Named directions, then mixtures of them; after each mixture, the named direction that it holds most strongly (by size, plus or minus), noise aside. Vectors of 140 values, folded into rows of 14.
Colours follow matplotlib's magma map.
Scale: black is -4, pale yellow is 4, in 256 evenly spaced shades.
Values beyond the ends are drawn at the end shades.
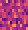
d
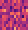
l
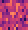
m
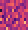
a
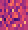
a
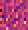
a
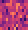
m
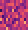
a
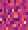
a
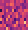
a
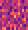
l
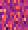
l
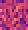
a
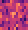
m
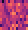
m
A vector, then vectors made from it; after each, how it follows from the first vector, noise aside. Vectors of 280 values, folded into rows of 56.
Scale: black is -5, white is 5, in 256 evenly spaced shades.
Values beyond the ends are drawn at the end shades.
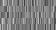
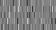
wrapped around, negated, partly zeroed.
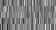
negated.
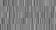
negated, shrunk.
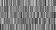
sign-scrambled.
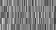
copied.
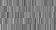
shrunk.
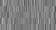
shrunk.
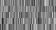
sign-scrambled.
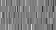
reversed, negated, partly zeroed.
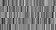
negated.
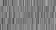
negated, shrunk.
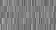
shrunk.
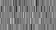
wrapped around, negated, partly zeroed.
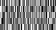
reversed, negated, scaled up.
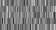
sign-scrambled.
